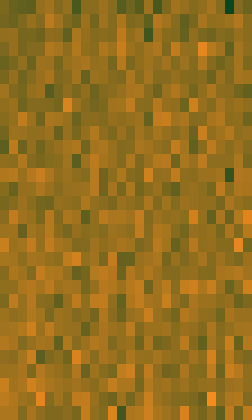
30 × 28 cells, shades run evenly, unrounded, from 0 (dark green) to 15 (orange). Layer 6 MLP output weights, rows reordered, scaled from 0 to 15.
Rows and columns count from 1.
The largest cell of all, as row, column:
29, 24
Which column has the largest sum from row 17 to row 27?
4
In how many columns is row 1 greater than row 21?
3
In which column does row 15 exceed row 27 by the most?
10
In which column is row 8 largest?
8
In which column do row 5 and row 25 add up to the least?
7
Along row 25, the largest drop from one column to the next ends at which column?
27
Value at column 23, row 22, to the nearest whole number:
9
